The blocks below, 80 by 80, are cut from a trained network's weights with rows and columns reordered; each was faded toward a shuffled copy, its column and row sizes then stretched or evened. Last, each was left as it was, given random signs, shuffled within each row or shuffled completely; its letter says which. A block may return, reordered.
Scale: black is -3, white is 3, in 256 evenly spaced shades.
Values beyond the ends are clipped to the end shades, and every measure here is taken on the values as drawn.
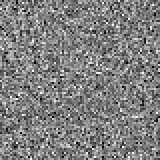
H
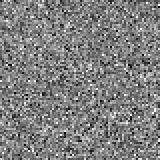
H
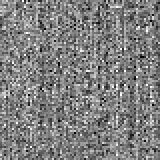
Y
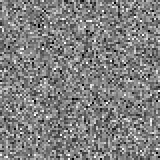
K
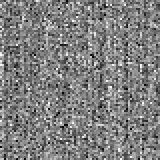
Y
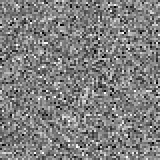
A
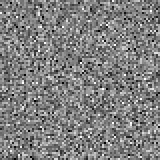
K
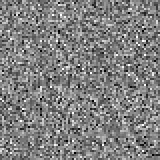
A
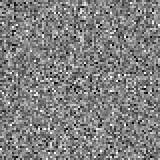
A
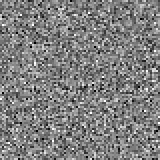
H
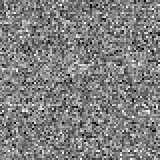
H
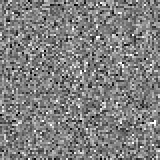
H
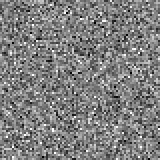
K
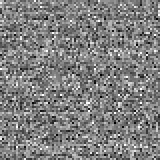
Y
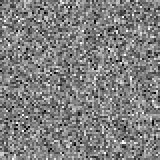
K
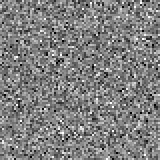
K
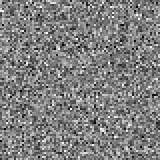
H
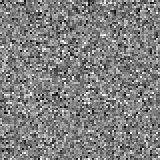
A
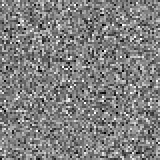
A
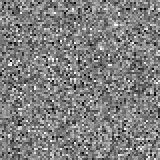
A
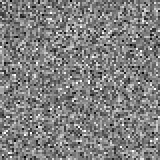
K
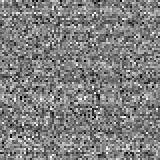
Y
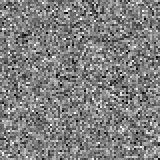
K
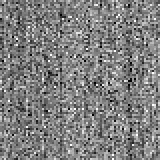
Y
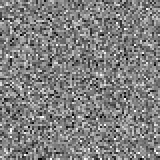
Y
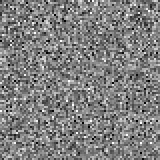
H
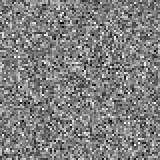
H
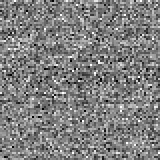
H
